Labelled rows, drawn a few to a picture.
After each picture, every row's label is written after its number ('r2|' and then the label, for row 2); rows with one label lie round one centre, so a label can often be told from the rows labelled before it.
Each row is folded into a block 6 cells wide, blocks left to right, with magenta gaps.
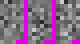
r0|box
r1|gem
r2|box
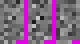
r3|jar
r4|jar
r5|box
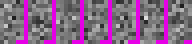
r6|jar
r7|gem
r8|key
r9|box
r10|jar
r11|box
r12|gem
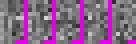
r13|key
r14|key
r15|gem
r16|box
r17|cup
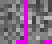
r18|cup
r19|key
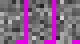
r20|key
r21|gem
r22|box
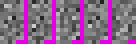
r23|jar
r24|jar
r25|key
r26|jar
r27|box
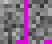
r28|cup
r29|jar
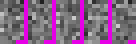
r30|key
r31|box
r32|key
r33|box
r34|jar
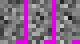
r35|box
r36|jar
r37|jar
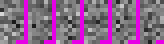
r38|gem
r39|key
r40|gem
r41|gem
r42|jar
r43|cup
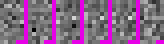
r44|jar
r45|cup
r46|key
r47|key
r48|key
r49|box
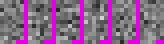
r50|gem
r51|key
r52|gem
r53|key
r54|cup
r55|box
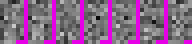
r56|box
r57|box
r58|cup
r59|jar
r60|jar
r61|gem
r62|box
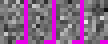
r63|cup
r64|jar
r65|box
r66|key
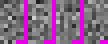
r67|jar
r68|box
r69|key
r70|cup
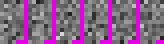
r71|jar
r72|box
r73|cup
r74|cup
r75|cup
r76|cup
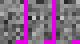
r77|cup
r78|box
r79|box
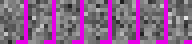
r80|cup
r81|box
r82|key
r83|gem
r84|box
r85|box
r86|key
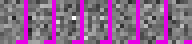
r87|jar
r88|box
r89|key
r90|key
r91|jar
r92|jar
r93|box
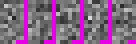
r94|jar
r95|key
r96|gem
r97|box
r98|gem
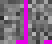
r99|box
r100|cup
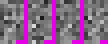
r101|box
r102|jar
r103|box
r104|box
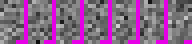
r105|gem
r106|cup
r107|jar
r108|jar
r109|jar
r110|box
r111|key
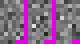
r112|cup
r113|jar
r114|box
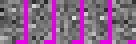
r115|gem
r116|jar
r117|key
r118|key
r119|gem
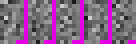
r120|box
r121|cup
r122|jar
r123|box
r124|jar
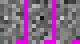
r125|box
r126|jar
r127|box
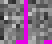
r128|box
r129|gem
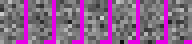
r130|gem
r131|gem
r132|gem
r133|key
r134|cup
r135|cup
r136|gem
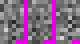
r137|gem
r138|cup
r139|gem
